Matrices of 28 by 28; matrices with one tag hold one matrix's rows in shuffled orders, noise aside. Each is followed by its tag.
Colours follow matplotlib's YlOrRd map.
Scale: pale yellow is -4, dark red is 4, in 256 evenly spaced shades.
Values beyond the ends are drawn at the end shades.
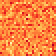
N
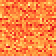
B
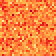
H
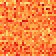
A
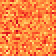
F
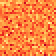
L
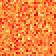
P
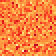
P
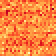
B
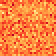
H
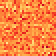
A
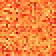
F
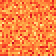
H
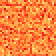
L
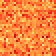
A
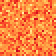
P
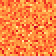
P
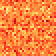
A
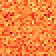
L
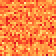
B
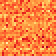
A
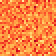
P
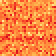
B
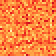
N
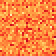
N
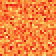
L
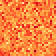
P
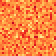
P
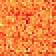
N
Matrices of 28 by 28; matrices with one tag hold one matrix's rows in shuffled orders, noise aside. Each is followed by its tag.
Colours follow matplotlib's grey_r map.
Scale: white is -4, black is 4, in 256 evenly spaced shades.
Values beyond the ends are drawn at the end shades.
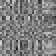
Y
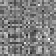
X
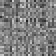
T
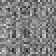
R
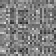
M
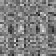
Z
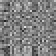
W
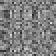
W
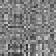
X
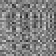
R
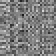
M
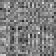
M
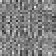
Y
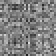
X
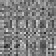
T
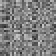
W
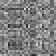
X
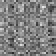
Z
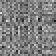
Y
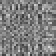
Y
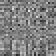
T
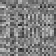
M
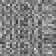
Y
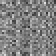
R
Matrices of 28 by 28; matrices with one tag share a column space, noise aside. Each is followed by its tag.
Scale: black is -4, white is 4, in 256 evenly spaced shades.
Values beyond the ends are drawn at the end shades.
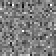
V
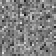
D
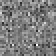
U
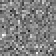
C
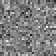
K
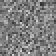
C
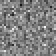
D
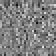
V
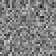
K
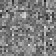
D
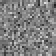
V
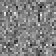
U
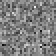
U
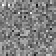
V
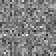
K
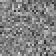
K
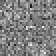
D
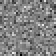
K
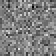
K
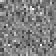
U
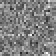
K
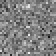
K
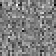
V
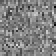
U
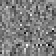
U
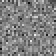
K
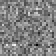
U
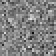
C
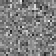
K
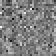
D
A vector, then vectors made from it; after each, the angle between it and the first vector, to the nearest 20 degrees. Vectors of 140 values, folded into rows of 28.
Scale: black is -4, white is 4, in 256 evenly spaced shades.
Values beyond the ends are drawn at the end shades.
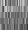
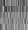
160 degrees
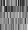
160 degrees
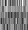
40 degrees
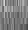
20 degrees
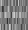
80 degrees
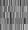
120 degrees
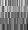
20 degrees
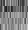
160 degrees
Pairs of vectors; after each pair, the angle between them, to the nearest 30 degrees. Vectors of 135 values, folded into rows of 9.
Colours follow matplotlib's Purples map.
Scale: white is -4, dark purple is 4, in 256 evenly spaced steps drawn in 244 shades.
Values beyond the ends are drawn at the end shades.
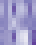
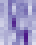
150 degrees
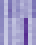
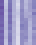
60 degrees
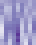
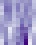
120 degrees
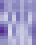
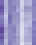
60 degrees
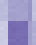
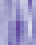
60 degrees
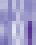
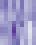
150 degrees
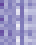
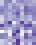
120 degrees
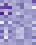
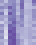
60 degrees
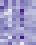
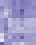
60 degrees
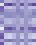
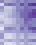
60 degrees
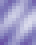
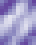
30 degrees
